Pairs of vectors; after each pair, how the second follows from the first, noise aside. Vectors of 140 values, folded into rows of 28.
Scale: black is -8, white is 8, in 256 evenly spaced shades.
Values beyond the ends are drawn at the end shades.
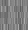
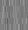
reversed, shrunk.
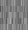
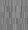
reversed, shrunk.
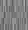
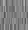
copied.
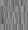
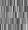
wrapped around, negated, scaled up.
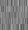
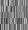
reversed, negated, scaled up.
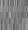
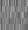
sign-scrambled.
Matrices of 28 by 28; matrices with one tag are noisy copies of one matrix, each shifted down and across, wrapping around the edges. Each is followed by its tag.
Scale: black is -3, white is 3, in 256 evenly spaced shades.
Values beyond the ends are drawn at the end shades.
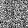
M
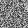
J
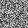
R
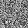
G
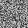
G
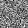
G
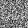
R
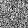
J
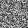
M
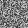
J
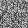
R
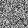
G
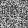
M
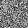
J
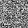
M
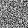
G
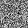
J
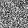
G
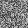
G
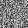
J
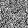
G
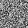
J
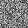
G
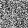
M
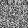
G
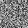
G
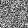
J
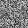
G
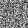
R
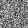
J
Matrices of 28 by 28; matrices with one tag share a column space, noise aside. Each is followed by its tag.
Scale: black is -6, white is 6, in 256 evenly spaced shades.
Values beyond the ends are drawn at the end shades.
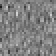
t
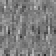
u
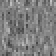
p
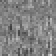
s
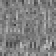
p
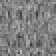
t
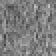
t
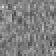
t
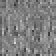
s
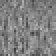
s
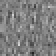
t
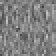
t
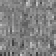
p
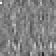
p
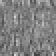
p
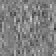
t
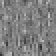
p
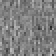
s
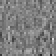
s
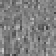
s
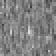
u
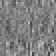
p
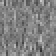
p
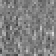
s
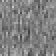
u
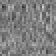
t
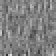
u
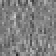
p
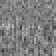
s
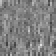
p
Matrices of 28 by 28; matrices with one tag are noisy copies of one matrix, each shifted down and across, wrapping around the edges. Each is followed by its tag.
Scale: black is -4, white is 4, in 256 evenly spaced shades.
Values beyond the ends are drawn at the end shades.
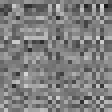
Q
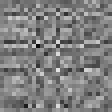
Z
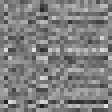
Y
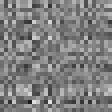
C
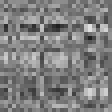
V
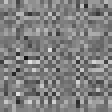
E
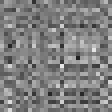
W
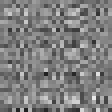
C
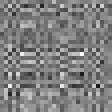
E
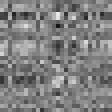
V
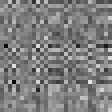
E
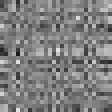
C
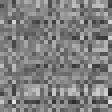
C
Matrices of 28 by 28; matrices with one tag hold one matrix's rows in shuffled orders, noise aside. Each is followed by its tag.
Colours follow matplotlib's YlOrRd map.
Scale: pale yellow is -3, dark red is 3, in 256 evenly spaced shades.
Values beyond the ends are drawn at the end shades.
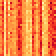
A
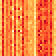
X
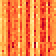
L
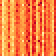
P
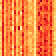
X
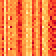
A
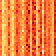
P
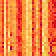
A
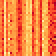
A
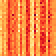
L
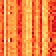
A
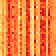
L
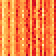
P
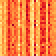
L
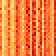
P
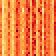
P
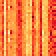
A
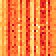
L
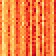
P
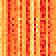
L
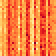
L
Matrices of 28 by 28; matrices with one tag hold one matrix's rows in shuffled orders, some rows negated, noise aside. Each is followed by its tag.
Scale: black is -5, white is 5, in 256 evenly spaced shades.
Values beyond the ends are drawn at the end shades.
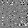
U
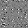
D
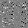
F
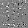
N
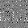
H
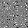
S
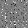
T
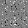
T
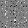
T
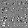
D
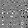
U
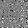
U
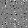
T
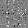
N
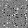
S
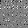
H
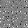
H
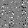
F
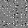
S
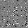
S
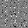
T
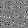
H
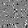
S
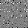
H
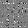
N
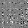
U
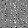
T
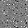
S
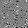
S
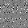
H
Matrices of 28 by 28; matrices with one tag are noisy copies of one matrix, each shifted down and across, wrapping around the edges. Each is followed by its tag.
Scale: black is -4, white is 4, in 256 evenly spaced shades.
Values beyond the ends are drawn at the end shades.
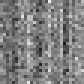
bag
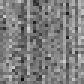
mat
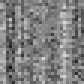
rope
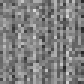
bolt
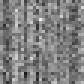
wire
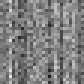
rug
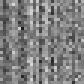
wire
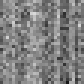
rope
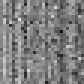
wire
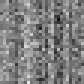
rope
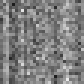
rope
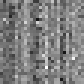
bag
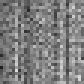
rug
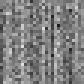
bolt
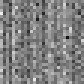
bolt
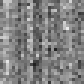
rope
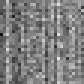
mat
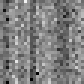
bag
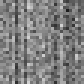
mat
